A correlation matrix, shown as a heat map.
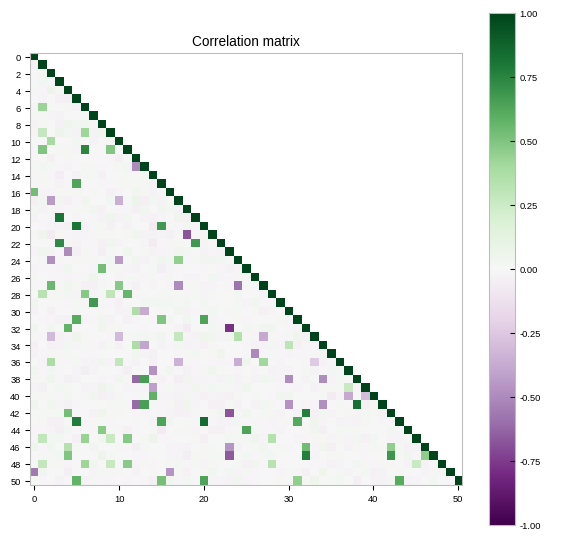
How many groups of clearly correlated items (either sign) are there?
12
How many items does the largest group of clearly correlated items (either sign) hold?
7
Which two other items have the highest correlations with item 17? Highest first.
24, 33
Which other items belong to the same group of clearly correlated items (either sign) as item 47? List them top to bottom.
4, 23, 32, 42, 46
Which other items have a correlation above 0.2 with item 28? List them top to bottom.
1, 6, 9, 11, 45, 48
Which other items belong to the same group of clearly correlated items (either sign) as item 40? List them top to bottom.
14, 37, 39
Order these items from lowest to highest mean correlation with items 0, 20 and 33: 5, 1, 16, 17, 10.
10, 1, 17, 16, 5
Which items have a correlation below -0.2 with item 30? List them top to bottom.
13, 38, 41
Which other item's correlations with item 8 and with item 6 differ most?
11
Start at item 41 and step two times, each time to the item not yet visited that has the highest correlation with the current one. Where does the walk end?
13
